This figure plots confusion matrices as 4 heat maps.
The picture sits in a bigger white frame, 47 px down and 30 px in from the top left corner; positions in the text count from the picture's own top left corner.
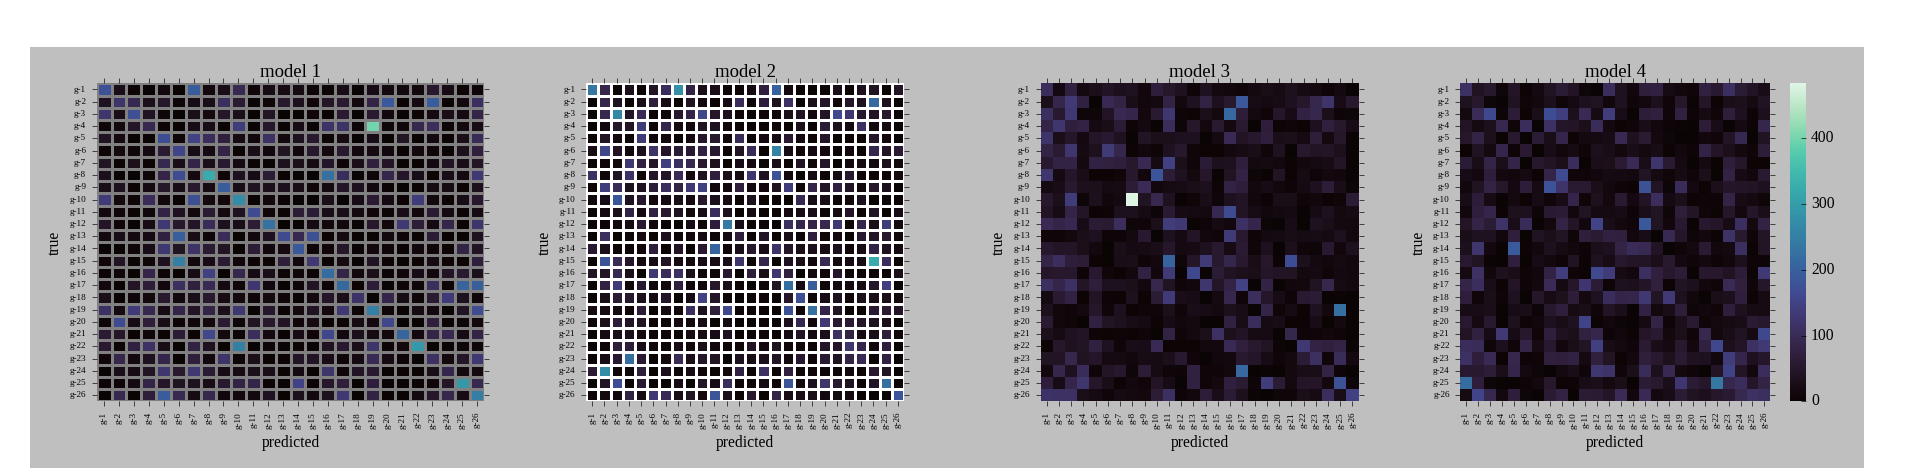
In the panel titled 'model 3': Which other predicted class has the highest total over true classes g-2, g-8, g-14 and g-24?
g-17
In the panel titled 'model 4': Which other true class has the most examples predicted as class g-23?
g-24
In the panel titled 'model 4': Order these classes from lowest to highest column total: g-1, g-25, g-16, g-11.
g-25, g-11, g-1, g-16
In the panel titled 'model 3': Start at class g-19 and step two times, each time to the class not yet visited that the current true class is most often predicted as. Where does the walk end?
g-4
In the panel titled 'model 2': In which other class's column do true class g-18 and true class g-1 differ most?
g-8
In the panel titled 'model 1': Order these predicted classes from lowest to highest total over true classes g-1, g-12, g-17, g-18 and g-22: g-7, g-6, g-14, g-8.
g-14, g-6, g-8, g-7
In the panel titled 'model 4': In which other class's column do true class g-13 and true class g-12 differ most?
g-16
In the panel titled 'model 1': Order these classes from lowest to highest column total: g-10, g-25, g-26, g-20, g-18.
g-18, g-20, g-25, g-10, g-26
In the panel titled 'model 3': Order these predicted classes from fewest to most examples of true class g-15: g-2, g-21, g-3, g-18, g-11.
g-18, g-3, g-2, g-21, g-11
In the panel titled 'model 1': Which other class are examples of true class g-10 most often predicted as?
g-7
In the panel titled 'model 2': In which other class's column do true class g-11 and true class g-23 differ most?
g-4
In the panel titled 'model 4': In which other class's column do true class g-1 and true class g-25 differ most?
g-22
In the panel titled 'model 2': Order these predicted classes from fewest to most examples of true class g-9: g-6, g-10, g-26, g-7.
g-26, g-6, g-7, g-10
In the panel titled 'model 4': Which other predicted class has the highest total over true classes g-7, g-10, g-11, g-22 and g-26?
g-2
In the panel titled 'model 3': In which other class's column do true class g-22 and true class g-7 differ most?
g-11
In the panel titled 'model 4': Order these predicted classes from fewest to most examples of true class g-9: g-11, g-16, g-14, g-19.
g-14, g-11, g-19, g-16
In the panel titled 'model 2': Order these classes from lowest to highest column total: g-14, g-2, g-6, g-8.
g-14, g-6, g-8, g-2
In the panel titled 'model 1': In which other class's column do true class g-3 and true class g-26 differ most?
g-5
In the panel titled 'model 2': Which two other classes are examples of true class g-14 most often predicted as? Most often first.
g-11, g-16
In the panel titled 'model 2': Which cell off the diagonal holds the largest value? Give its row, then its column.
g-15, g-24
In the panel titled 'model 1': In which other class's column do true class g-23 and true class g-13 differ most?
g-6
